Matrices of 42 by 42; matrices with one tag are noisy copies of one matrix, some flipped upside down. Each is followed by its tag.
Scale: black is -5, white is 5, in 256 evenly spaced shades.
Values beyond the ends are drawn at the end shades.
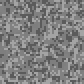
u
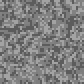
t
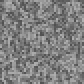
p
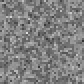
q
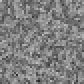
t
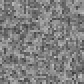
t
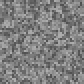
t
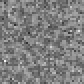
q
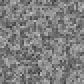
t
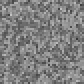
p
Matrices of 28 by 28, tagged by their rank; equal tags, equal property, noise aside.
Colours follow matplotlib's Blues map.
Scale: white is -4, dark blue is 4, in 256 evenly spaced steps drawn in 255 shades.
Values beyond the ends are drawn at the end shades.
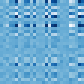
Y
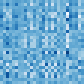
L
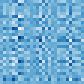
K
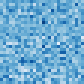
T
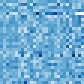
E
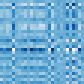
Y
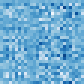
E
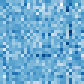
T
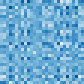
K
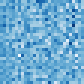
T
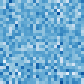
T
